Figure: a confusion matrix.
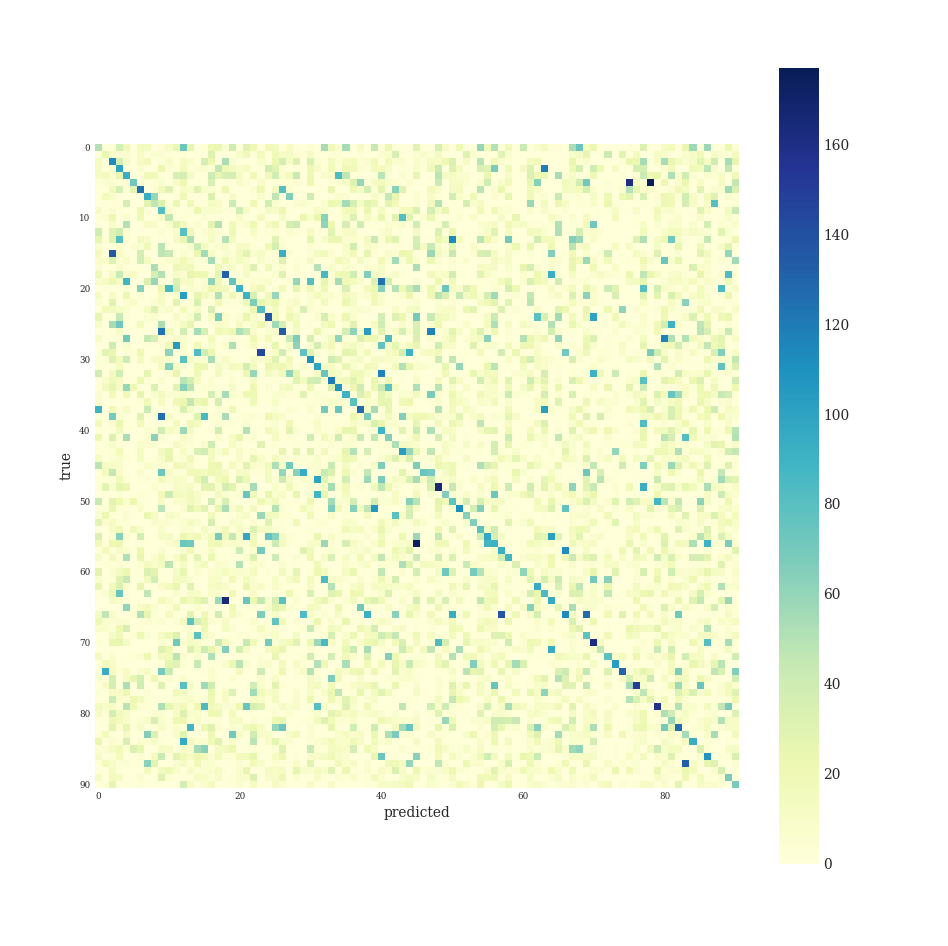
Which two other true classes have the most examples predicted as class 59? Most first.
73, 81
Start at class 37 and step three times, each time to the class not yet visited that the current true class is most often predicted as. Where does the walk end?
56
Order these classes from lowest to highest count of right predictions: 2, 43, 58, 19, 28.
28, 19, 58, 43, 2
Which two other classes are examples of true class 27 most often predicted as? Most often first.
80, 41
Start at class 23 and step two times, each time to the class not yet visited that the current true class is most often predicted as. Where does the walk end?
1
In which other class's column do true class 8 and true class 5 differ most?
78
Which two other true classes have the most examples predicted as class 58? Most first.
13, 79
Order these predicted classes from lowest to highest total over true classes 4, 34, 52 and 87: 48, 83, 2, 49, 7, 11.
49, 2, 11, 7, 48, 83
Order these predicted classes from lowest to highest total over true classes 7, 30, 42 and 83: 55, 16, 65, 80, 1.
55, 1, 80, 65, 16
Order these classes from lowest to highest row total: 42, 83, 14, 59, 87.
42, 59, 14, 87, 83
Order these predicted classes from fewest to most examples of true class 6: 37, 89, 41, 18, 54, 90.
41, 37, 18, 90, 54, 89
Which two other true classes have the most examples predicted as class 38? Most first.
26, 66
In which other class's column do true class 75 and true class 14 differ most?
33
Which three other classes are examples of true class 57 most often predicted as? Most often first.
66, 23, 20
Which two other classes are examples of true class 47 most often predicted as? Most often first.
31, 40
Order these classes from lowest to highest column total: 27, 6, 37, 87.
27, 87, 37, 6
